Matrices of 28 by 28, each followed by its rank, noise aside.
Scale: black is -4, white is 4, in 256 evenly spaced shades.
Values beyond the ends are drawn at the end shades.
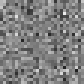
four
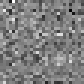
six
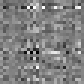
three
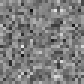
five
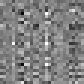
three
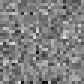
six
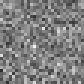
six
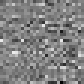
five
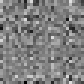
five
